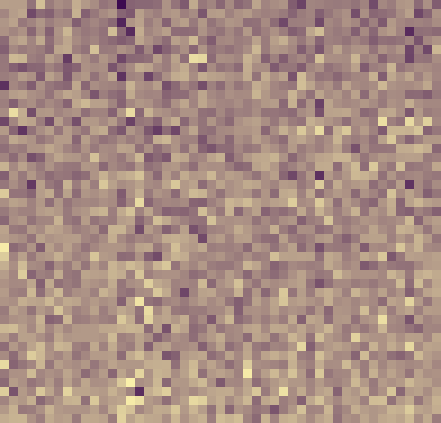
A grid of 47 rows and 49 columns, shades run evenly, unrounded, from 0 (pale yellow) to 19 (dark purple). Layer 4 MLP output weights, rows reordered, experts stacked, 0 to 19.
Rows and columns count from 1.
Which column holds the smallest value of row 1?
5
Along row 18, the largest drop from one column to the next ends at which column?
20
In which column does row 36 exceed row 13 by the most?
2
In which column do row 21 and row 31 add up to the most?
4
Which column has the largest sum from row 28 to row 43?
35
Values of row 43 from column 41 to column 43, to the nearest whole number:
7 10 7
